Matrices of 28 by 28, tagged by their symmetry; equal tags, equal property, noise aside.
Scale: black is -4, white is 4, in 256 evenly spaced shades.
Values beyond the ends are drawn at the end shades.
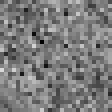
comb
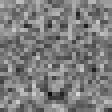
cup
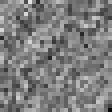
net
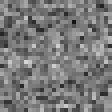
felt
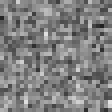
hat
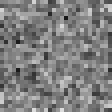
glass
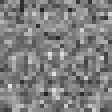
cup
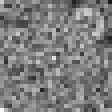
comb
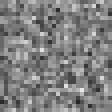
hat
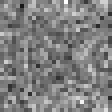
glass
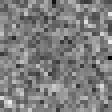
comb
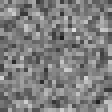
net
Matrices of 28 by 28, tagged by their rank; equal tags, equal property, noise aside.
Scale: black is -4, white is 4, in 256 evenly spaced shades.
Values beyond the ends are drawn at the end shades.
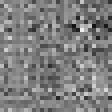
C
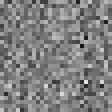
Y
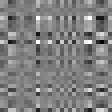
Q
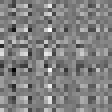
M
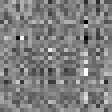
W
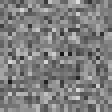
Y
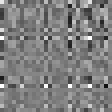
M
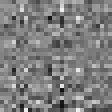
C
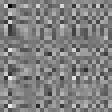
M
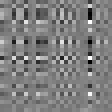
Q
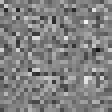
Y
